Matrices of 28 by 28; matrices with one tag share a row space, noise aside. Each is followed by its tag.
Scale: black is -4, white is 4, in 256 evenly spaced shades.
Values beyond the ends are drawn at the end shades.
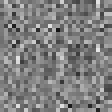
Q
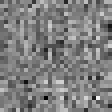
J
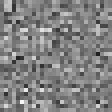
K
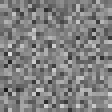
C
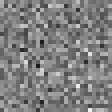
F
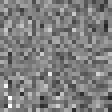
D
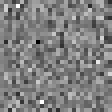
Q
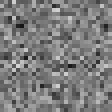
K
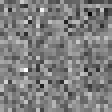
F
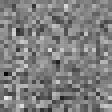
K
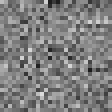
F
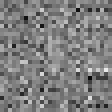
F
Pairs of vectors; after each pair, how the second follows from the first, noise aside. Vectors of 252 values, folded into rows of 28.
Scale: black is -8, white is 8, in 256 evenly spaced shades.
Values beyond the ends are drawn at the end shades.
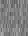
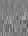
wrapped around, partly zeroed.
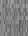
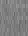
shrunk.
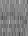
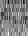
reversed, scaled up.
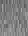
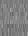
wrapped around, shrunk.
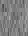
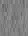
shrunk.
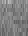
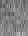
reversed.
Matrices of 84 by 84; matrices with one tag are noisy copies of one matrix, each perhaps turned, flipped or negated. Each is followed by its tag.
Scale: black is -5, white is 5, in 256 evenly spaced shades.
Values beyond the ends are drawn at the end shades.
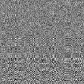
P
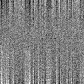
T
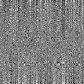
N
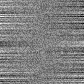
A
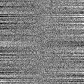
A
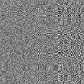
P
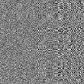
P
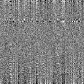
N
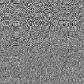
P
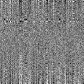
N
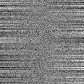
A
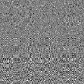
P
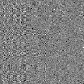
P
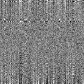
N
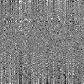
N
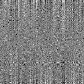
N
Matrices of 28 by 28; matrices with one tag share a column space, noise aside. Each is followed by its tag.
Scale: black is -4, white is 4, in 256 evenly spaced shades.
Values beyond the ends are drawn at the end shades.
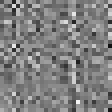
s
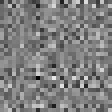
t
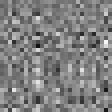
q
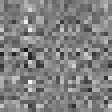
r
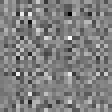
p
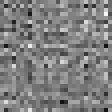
s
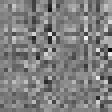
r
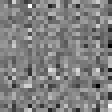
t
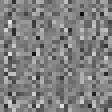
p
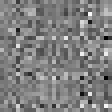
p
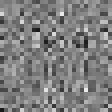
q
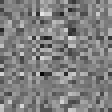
p
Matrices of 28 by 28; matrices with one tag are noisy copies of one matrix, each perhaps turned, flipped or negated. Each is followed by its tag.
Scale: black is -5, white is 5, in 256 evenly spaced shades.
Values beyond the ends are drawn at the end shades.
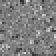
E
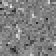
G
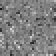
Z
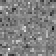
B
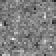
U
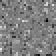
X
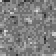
U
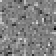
E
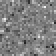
E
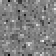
Z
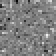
X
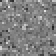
B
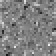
E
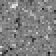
G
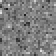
B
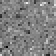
B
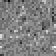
Z
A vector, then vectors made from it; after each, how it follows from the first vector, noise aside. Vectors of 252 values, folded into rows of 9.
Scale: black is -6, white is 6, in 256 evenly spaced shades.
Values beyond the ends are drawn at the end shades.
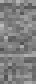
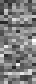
wrapped around, scaled up.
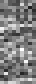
wrapped around, scaled up.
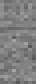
reversed, negated, shrunk.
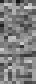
negated, scaled up.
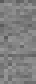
negated, shrunk.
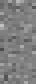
partly zeroed.
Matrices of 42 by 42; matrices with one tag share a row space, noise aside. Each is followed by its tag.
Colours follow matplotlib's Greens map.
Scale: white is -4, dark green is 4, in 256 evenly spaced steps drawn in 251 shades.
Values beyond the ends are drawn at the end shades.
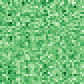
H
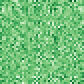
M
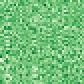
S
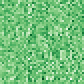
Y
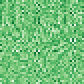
M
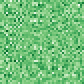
S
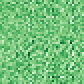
Y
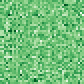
S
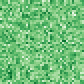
H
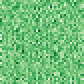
M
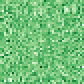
S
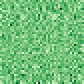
M
